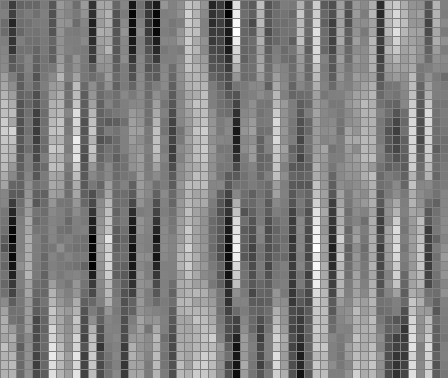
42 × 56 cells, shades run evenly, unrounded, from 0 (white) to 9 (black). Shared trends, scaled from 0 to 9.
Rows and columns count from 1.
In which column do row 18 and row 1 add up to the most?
29
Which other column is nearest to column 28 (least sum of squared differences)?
48
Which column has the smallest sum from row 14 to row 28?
40
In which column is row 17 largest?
30
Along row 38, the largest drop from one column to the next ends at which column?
52
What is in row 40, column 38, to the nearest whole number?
8
